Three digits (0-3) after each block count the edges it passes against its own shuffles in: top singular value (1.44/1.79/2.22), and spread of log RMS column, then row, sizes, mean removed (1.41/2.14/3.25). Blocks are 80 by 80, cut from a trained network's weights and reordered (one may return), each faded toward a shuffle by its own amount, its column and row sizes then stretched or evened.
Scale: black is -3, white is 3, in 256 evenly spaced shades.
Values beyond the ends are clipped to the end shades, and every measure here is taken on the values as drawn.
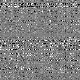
0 1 3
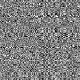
3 0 2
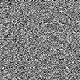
3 0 1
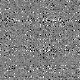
0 2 2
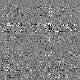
0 2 3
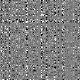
1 3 2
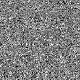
0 0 2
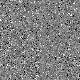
0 1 0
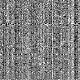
3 1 2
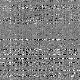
1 1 3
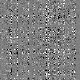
1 3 2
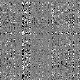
1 3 2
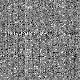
1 0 2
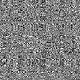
2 0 2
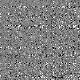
0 2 2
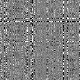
3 3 1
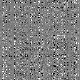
0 3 2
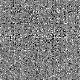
0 1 2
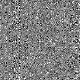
1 2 1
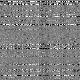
2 0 3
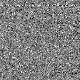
0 0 1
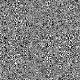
1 2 1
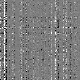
3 3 1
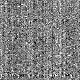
2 0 1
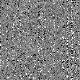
1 2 0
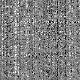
2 2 2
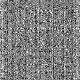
2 0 2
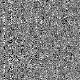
1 2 1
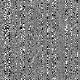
0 3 1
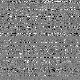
0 1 3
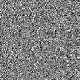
1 1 0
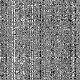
3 2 2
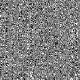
1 2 0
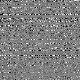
0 1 3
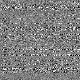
0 1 3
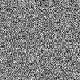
3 0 0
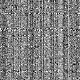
3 0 2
